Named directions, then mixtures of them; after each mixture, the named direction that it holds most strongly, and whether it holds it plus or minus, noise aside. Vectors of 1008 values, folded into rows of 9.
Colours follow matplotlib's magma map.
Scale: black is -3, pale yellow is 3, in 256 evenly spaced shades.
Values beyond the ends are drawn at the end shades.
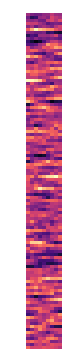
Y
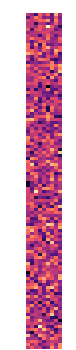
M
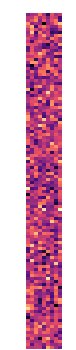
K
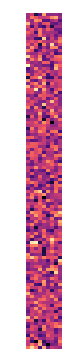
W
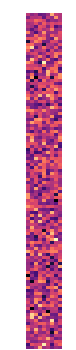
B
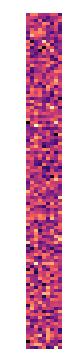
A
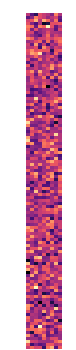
M, plus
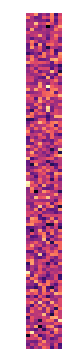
M, minus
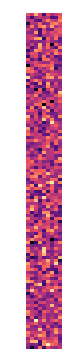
W, minus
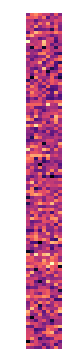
B, minus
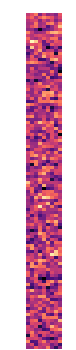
M, minus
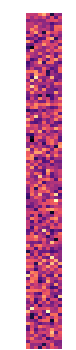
B, minus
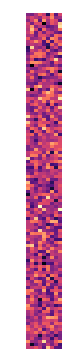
K, plus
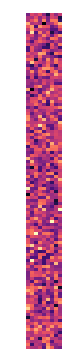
K, plus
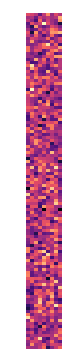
K, minus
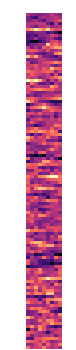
Y, plus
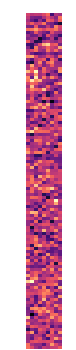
B, minus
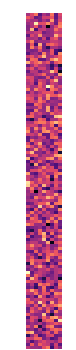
M, minus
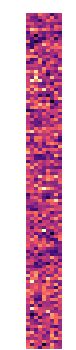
B, minus
